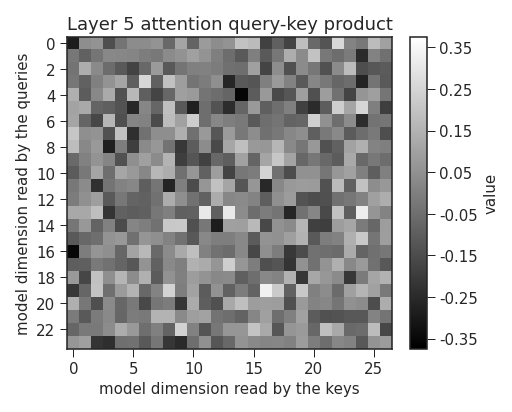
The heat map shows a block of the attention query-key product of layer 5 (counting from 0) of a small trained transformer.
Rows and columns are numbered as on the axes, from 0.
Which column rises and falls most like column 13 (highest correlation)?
11
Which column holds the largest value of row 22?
9
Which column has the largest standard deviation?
24
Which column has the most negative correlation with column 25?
23
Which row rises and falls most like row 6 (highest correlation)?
1
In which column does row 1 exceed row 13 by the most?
18
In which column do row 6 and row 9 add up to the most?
8
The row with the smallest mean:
5
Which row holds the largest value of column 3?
6
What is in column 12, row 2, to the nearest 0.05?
0
